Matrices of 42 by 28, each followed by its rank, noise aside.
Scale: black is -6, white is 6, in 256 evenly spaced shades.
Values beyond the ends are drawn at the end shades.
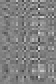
two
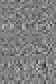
four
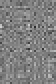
five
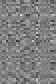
three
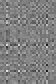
one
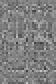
four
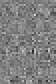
five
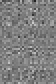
four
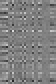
two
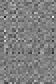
three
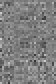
three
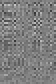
two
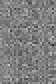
five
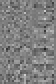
three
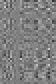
three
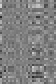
two
